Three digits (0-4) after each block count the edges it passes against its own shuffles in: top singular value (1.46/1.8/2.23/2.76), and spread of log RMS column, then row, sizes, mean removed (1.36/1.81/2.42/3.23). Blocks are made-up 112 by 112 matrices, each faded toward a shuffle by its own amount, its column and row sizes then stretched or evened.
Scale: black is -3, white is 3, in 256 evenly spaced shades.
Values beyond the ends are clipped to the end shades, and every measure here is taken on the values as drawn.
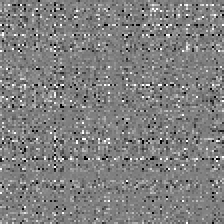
2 3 4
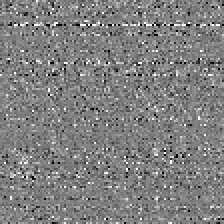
2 2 4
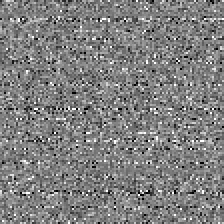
0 0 4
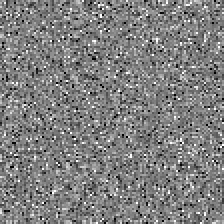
2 0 0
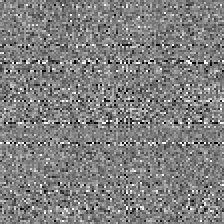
3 1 4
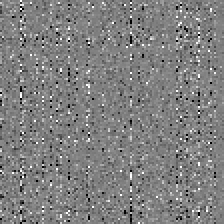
1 4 1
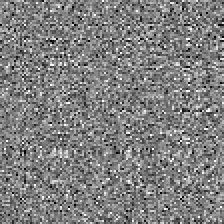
3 1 1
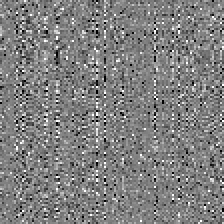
4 4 1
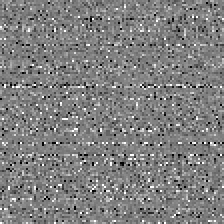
2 0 4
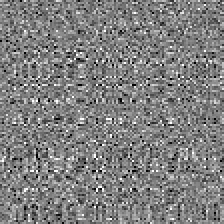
4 2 3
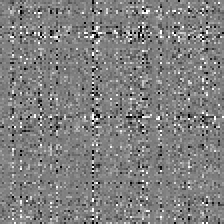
1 4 4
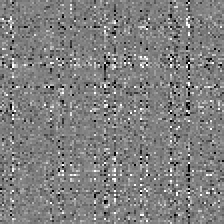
3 4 3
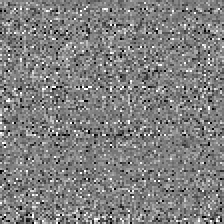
0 2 4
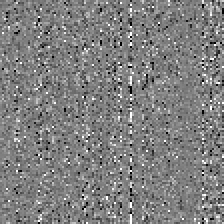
2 4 0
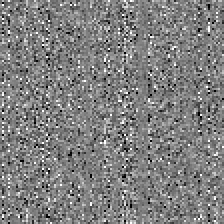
1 4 0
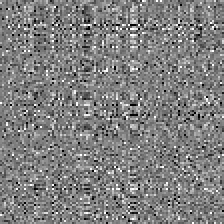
4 2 3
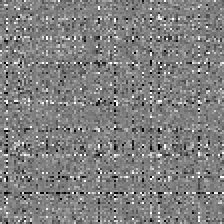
3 4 4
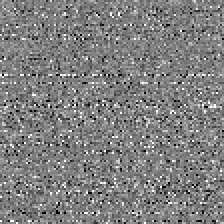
1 0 4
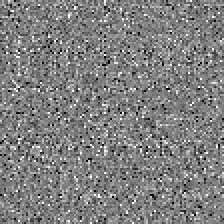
2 1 2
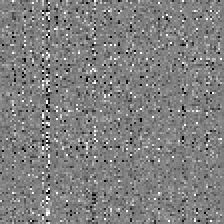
1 4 2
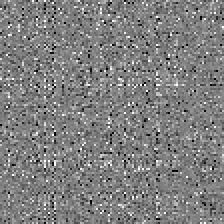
3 3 2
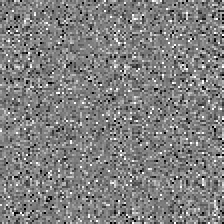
3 2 1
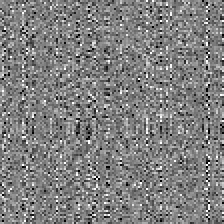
4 4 0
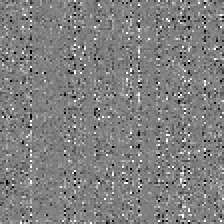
0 4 2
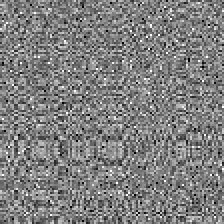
4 0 0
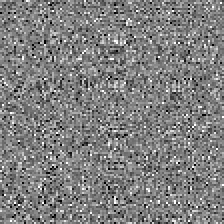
3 2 1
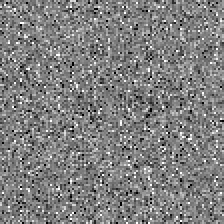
1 2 0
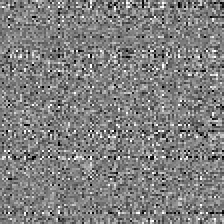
3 3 4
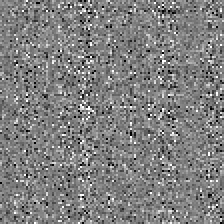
1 4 2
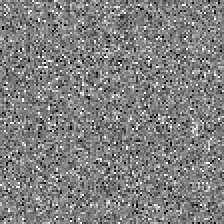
1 2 1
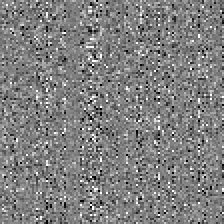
1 4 0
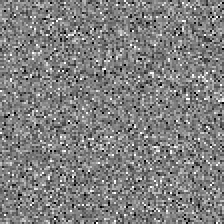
2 0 1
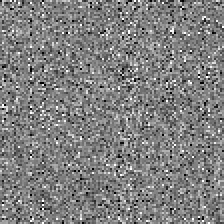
1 3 2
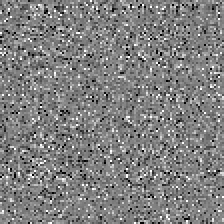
2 1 2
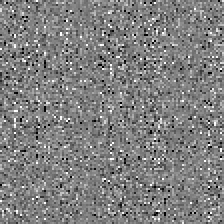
0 3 2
